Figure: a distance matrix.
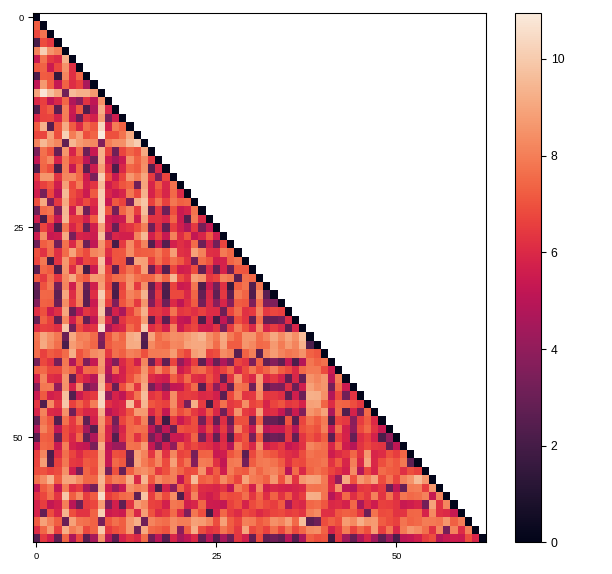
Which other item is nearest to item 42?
55
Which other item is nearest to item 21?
24
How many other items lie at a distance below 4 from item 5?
6
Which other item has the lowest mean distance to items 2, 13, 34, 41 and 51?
62
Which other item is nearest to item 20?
57
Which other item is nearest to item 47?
43
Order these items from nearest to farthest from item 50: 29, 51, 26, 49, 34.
34, 49, 51, 26, 29
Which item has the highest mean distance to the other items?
9
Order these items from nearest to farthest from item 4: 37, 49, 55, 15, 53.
15, 49, 53, 55, 37
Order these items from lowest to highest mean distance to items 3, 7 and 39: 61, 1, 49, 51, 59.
49, 51, 59, 61, 1
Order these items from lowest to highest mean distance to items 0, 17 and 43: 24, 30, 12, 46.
30, 12, 24, 46
